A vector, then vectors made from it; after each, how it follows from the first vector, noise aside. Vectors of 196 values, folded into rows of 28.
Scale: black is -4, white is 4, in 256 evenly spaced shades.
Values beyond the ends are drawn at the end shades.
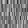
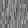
shrunk.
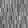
reversed, shrunk.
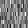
reversed.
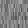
wrapped around, negated, shrunk.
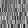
reversed, negated.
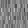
wrapped around, negated, shrunk.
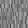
reversed, shrunk.
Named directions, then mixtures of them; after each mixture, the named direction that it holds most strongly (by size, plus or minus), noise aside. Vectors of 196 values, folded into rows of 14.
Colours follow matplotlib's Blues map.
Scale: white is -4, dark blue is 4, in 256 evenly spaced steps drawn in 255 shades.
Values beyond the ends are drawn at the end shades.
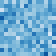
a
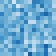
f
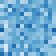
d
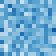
d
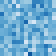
f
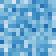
d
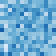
d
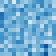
f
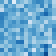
f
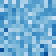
a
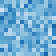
a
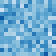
a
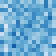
d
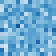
d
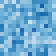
f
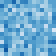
d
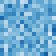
a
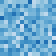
a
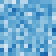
d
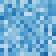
a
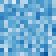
a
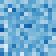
d
